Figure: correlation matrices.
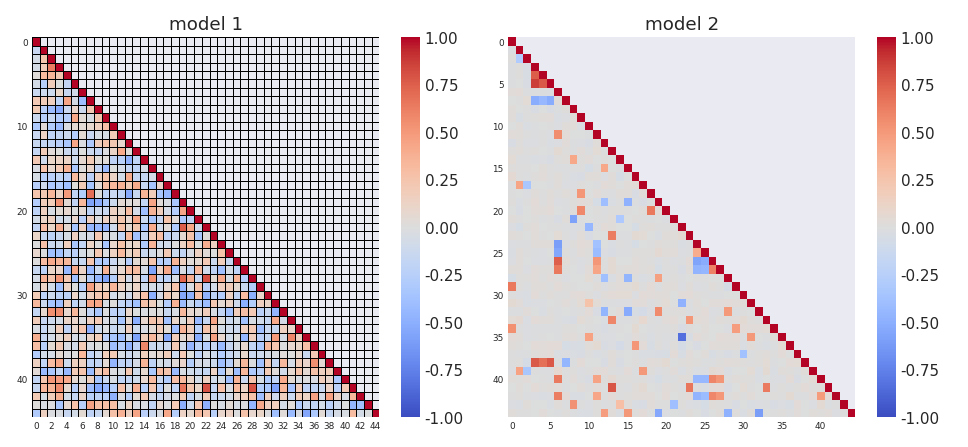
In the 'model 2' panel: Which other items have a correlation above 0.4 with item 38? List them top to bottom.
3, 4, 5
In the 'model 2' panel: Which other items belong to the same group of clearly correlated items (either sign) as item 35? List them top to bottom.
10, 22, 31
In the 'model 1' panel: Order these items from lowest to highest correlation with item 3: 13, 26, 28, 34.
13, 34, 26, 28
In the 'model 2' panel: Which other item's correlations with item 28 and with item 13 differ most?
41
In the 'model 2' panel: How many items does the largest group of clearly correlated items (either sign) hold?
8
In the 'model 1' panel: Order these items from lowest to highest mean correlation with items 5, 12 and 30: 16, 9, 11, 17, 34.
11, 34, 17, 16, 9
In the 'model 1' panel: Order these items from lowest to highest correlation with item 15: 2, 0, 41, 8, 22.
8, 0, 2, 41, 22
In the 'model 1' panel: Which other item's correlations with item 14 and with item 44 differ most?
36
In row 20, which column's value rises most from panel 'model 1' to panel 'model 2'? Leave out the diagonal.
18
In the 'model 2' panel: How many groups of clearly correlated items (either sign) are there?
11
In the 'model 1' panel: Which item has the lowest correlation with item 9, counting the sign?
28
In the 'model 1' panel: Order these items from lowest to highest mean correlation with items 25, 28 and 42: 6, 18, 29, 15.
29, 18, 6, 15
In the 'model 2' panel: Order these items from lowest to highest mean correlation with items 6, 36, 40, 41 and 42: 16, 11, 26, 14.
14, 16, 11, 26
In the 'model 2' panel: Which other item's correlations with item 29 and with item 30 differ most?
0
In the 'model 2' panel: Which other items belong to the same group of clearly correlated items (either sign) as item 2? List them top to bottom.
1, 17, 39
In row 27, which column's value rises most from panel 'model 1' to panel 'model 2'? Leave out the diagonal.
26
